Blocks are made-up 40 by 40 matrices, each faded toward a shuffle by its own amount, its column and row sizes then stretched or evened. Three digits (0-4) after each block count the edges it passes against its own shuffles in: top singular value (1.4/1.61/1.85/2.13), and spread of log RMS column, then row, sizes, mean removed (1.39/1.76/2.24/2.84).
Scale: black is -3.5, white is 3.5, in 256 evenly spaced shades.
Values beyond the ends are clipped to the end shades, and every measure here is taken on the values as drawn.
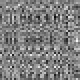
4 2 3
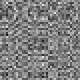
4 3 0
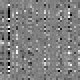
4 4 1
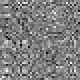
3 1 0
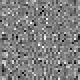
3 1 0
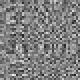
4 2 1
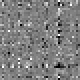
2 3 2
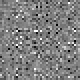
3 2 1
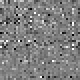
2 1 3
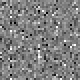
2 2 0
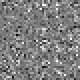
1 1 1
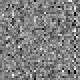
2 2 0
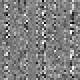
3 4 0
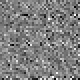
1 1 2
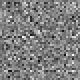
3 1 2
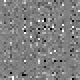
0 3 1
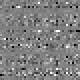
0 1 4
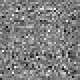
1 0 1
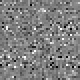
0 0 3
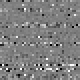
2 0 4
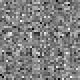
3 0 1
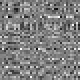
4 0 4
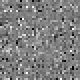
0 3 3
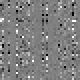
1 4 1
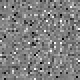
1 1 0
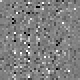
0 2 0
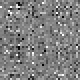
3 2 1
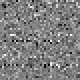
1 1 2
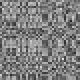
4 0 0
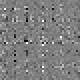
2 2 2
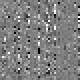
2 4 0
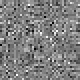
3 1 1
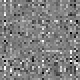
3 3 3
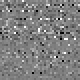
0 0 3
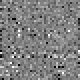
2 1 2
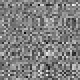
4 1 3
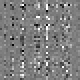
2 4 2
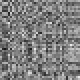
4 1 1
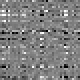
4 2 4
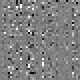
0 4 1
